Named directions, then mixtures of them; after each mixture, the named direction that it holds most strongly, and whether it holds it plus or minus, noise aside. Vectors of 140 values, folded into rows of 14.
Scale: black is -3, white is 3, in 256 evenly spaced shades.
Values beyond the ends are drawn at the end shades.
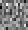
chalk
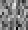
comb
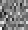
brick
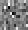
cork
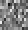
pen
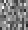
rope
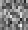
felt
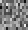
chalk, plus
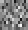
felt, plus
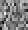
brick, minus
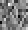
pen, minus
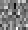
comb, minus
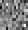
chalk, plus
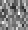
comb, minus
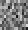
pen, plus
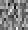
pen, plus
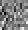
brick, plus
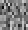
rope, minus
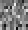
comb, plus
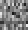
cork, plus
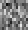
felt, plus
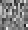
chalk, minus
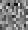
chalk, minus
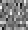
brick, plus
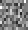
chalk, minus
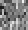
rope, minus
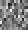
pen, plus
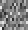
brick, plus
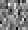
pen, minus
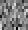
comb, plus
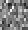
pen, plus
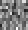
comb, minus
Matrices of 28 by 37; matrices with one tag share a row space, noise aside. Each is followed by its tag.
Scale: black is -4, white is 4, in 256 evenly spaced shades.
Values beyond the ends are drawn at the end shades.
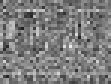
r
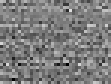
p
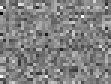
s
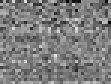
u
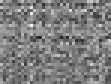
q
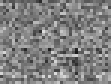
u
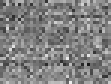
p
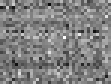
p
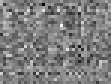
r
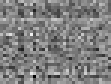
r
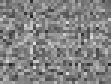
r
